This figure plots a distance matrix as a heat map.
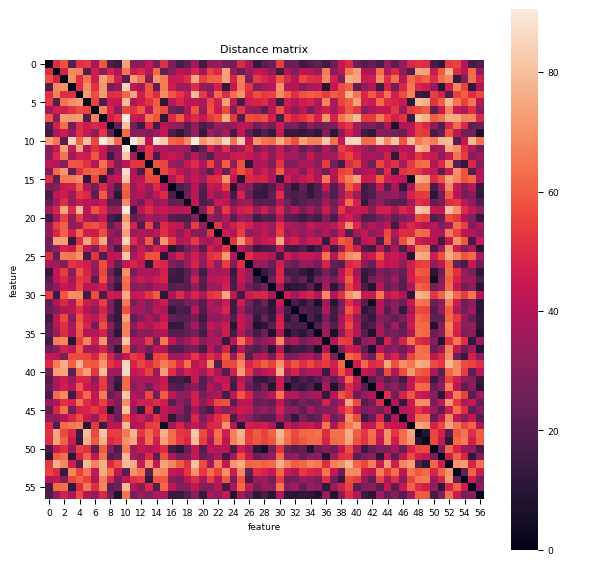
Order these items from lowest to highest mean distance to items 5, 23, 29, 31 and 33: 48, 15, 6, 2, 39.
15, 6, 39, 2, 48
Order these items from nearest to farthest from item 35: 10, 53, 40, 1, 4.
1, 40, 53, 4, 10
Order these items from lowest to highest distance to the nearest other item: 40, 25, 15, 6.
15, 25, 40, 6
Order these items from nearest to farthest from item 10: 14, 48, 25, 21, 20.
48, 20, 21, 25, 14
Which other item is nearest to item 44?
46
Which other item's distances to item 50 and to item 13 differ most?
28
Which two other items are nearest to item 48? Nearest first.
49, 4
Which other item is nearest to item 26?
13
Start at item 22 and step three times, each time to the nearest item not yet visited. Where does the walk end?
11
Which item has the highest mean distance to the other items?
10
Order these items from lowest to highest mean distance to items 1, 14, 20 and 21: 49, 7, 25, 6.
25, 7, 6, 49
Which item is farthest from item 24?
52
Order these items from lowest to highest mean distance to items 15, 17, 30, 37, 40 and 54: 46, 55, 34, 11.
34, 46, 11, 55
